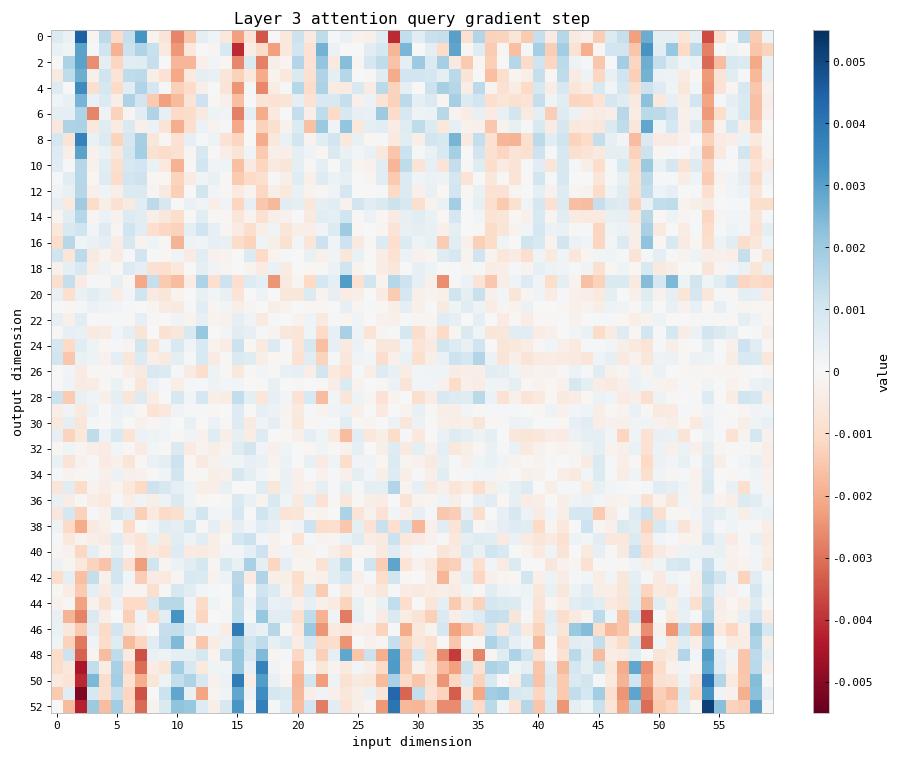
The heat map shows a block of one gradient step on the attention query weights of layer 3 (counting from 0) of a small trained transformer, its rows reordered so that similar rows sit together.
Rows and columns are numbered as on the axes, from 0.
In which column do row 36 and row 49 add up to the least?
2
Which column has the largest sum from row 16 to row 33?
12
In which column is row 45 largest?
10
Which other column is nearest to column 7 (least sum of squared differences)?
33
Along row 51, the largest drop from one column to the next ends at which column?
29
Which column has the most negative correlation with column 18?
51
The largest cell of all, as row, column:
52, 54
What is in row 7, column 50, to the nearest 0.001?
0
